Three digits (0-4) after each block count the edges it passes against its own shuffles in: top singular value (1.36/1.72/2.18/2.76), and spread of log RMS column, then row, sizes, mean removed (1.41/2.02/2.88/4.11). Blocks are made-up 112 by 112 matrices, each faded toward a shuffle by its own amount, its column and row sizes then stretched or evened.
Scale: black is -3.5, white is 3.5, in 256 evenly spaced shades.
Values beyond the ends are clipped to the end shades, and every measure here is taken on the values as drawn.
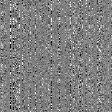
3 4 0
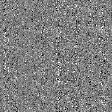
0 3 0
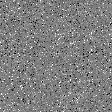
0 1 0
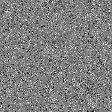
1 1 0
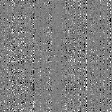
1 4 2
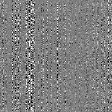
3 4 1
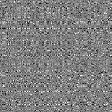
4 0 3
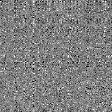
3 2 2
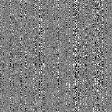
3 4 1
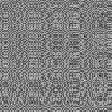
4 0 0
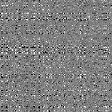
4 2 3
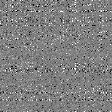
2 2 3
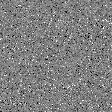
0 0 1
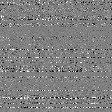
2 1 4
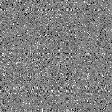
3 1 2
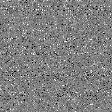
1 1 2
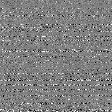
0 0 4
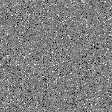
1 1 0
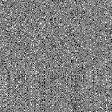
3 2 0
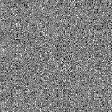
3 2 0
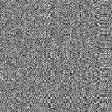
4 2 2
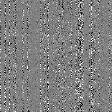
1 4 1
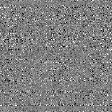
2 2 3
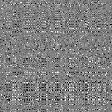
4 1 3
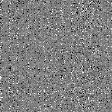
0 3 2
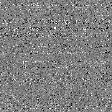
0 1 3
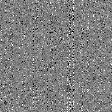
2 3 0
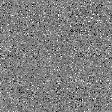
1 1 2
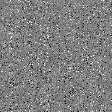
0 2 0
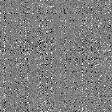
1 3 2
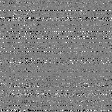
1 1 4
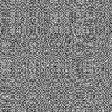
4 0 0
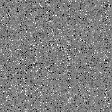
1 2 1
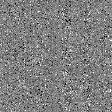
0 2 1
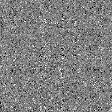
1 2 1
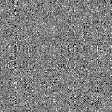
3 2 1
